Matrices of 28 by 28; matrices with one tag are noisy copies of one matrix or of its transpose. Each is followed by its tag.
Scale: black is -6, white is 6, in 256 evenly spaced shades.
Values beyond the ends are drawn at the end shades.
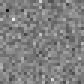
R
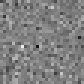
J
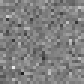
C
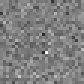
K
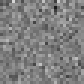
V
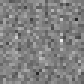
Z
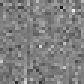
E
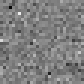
R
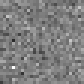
C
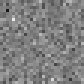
R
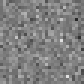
Z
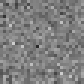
J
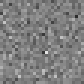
K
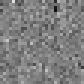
V
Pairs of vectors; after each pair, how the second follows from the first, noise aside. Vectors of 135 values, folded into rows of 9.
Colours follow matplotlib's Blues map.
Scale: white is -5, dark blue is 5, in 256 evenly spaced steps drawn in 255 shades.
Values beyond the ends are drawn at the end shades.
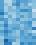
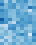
wrapped around.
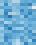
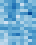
wrapped around, negated.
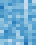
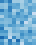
wrapped around, negated.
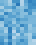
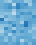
wrapped around, negated, partly zeroed.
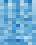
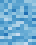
shuffled.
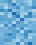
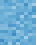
wrapped around, negated, shrunk.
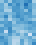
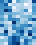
negated, scaled up.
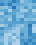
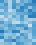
wrapped around, negated.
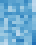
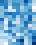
scaled up.
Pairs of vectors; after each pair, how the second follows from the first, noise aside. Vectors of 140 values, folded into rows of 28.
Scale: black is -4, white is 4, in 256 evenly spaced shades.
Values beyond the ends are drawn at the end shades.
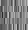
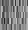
wrapped around.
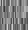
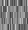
wrapped around.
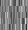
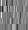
reversed, negated, partly zeroed.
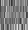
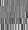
partly zeroed.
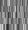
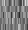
reversed.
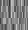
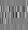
reversed, negated, partly zeroed.
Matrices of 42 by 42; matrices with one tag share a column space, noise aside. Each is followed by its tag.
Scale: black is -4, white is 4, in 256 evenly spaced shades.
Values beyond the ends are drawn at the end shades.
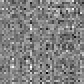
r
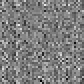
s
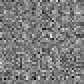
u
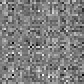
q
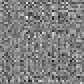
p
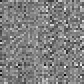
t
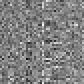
s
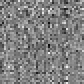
r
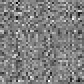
p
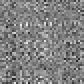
s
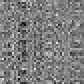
s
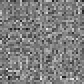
u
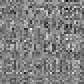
r
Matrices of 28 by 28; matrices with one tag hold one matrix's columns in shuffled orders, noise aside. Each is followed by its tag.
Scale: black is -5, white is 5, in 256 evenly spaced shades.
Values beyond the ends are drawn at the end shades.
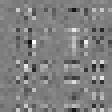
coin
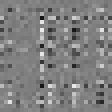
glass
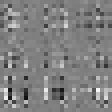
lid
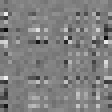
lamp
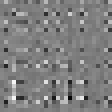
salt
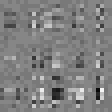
lid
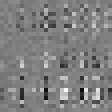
lid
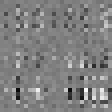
lid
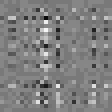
glass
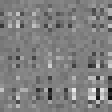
lid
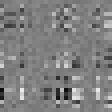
lid
